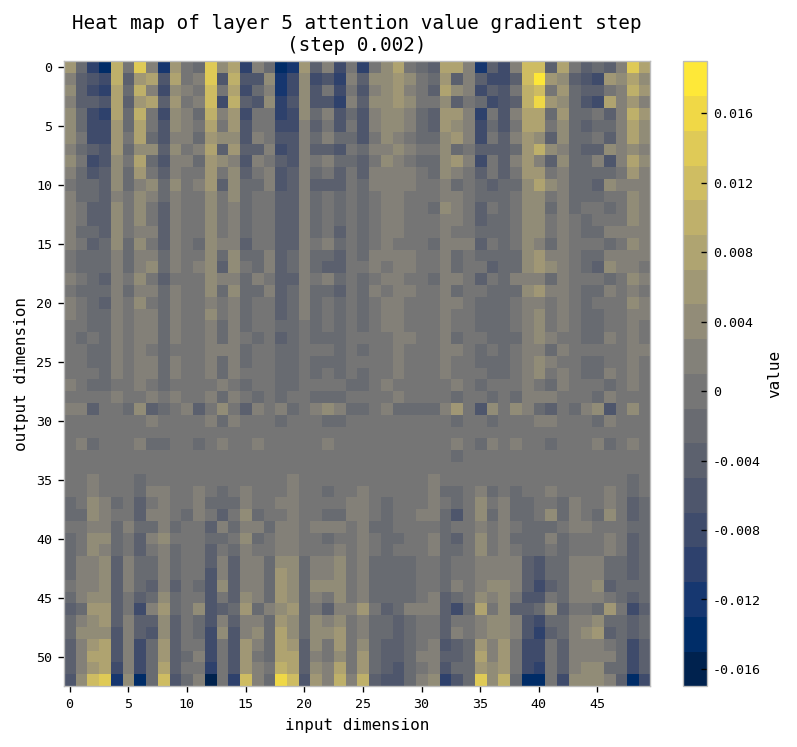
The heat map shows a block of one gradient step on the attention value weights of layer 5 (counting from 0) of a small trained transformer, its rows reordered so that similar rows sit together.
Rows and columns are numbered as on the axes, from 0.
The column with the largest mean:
40
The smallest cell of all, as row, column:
52, 12
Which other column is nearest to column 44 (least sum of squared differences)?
21
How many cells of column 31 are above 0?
12
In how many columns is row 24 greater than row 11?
10
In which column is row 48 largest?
18
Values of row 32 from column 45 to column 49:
0.002 -0.002 0 0.002 0
